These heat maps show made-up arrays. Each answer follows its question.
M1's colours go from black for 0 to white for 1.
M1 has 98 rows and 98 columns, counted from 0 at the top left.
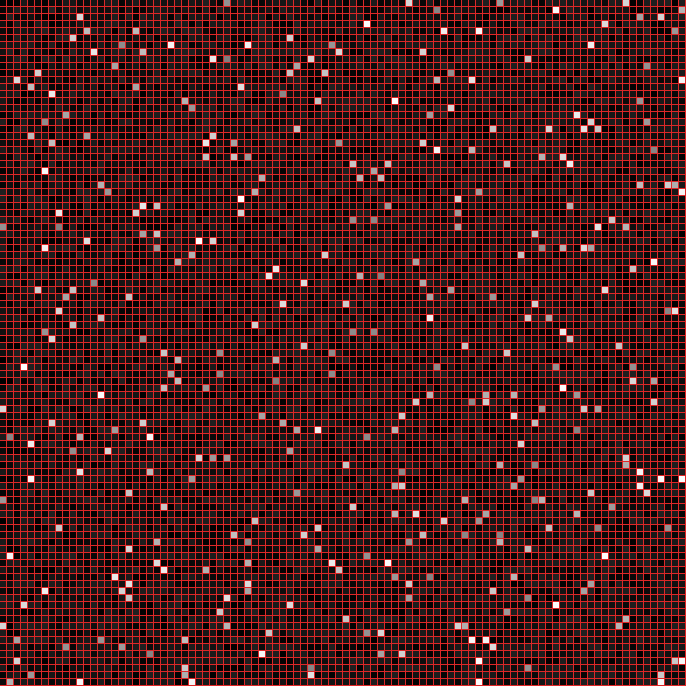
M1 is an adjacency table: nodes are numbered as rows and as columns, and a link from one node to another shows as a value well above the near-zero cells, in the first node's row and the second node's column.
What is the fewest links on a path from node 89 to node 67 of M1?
7
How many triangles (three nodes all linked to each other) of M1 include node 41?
2
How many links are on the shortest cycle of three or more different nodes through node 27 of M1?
3
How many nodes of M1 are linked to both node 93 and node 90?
1
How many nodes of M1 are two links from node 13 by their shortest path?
4
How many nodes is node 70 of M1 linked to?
4
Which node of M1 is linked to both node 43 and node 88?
node 49
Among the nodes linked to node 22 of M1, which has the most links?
node 35
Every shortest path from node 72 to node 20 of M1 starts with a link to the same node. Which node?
node 23
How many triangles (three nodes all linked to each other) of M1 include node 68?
2
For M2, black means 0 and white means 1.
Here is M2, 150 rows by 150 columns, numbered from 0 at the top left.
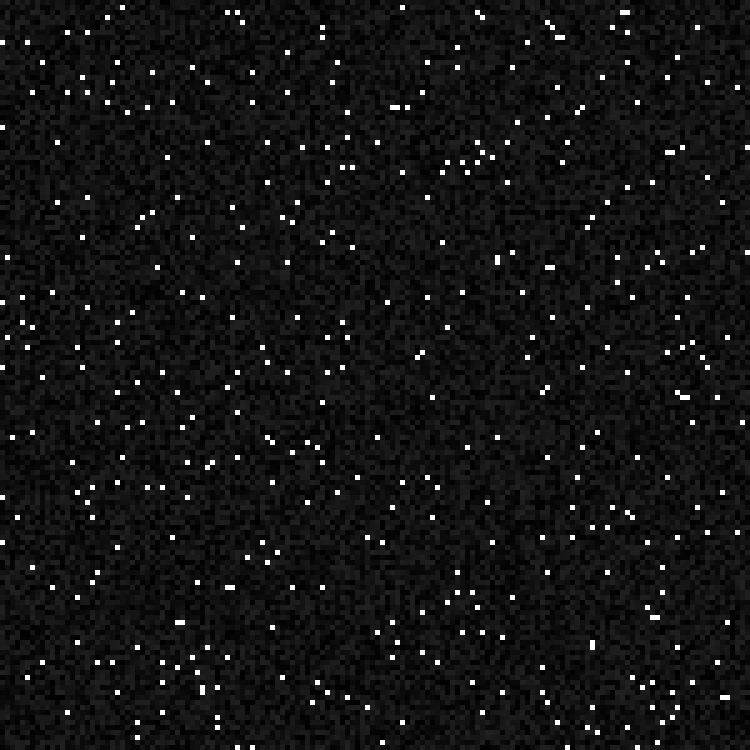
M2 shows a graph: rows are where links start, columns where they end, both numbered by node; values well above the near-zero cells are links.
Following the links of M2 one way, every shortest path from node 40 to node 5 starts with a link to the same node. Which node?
node 11
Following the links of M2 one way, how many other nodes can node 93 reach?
3
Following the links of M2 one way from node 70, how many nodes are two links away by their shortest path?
6
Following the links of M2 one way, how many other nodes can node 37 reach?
2
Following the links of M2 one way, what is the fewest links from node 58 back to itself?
6
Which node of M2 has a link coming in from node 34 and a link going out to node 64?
node 80
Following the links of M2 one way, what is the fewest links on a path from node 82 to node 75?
6
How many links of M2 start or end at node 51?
3
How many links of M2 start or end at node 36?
7
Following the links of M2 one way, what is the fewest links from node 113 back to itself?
5
